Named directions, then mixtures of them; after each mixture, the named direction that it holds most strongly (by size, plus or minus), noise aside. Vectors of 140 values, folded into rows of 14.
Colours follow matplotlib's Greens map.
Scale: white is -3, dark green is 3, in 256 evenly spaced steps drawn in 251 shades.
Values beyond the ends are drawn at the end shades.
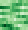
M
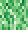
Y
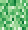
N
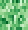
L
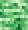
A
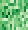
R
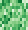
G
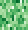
L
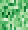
R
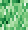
G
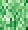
Y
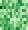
G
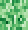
L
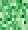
N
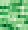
M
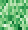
N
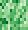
L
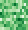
A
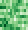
M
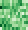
M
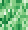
G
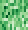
R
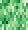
G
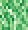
Y
